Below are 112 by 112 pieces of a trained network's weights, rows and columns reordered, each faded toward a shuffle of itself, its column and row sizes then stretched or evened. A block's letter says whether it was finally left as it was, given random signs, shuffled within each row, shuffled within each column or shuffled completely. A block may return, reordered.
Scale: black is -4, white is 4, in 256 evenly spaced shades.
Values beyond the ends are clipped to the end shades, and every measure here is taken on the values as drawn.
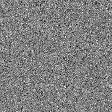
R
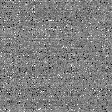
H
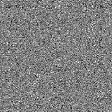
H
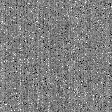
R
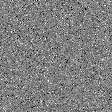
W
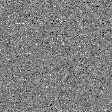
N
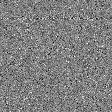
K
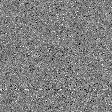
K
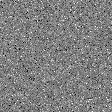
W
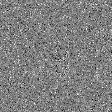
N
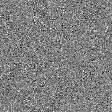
R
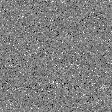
K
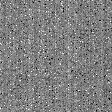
R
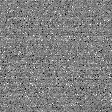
K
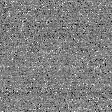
K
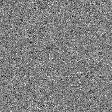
N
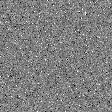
W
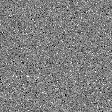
K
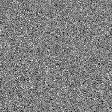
H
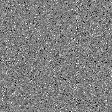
R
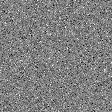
W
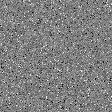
W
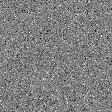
W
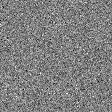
K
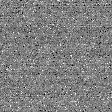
K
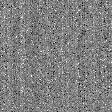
H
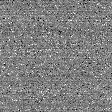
K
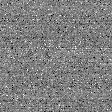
K
